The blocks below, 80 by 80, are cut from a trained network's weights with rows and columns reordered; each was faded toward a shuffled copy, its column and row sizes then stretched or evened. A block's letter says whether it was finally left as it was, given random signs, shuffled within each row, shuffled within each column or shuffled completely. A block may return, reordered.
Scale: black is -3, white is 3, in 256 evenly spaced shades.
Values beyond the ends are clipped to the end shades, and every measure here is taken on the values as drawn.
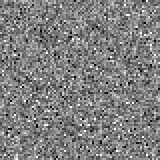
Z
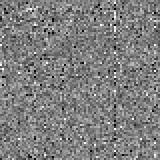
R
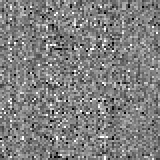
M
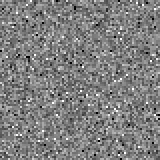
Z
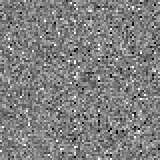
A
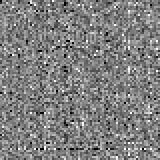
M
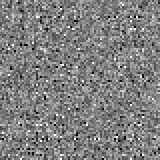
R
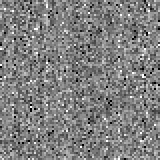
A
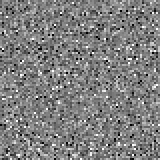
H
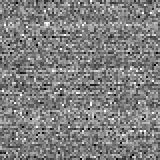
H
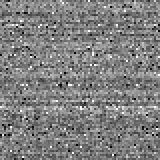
H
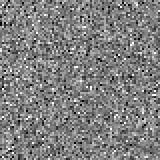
Z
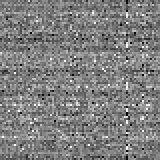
M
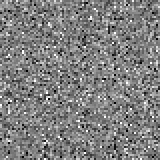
A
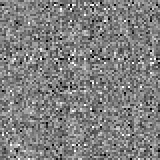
M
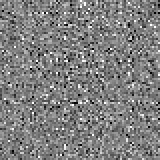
M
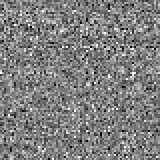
M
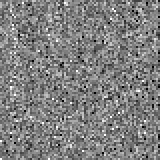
A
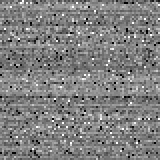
H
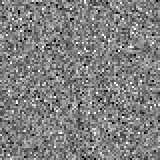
Z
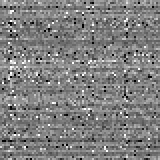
M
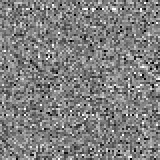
H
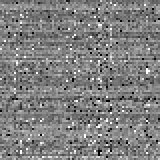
M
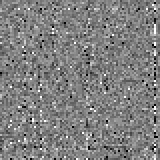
R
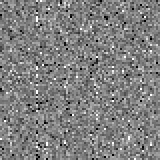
A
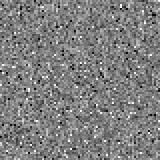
Z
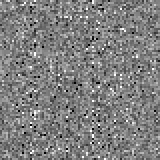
A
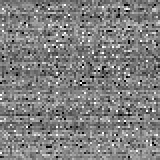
M
